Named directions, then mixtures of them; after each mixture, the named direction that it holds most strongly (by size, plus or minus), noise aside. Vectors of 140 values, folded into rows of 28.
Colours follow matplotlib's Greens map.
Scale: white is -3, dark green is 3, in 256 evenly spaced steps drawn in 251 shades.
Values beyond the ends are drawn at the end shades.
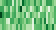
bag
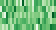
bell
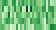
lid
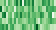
bell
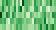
bag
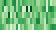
lid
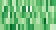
lid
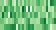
lid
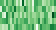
bell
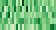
lid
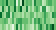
bag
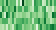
bell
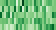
bag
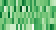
lid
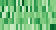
lid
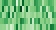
lid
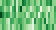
bag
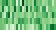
lid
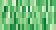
lid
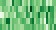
bag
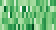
lid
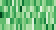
bag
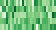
bell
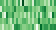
bell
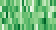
bell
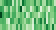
bag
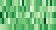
bell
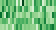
bell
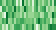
bell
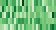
bell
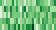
bag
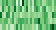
bell
